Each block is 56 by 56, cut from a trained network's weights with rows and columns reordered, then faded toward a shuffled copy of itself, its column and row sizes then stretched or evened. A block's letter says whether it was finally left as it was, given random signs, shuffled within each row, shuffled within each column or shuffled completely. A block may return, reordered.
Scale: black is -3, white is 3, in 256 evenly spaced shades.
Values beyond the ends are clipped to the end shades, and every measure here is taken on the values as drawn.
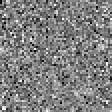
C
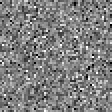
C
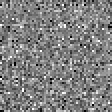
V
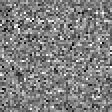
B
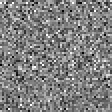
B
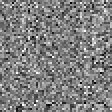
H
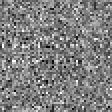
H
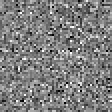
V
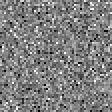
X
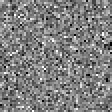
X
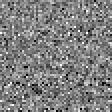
B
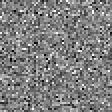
B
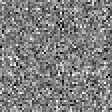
H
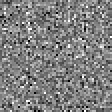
V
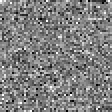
B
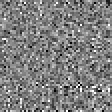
H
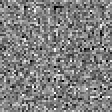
V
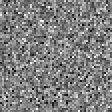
X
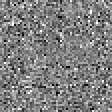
V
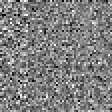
H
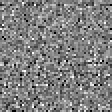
B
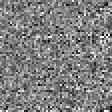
V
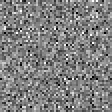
H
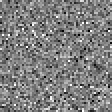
B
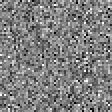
C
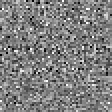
B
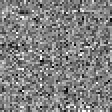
V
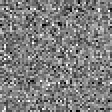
V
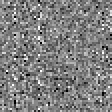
C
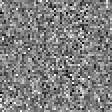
C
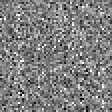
C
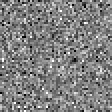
V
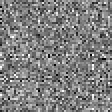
H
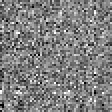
H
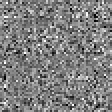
V
